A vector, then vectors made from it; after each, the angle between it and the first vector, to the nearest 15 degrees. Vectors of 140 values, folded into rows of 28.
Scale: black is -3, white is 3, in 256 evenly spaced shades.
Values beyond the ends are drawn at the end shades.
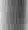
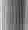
15 degrees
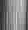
165 degrees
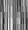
90 degrees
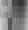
30 degrees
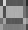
90 degrees
